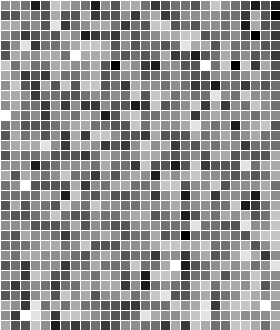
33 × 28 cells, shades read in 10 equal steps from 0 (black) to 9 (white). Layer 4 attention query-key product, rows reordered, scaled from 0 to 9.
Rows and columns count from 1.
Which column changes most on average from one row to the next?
7
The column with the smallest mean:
12
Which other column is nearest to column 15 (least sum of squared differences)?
5
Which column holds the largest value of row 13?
20
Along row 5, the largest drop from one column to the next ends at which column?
4
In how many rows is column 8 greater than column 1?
14
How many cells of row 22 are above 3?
20
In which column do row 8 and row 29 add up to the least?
15
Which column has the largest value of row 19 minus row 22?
3
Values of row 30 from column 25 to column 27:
7 6 5
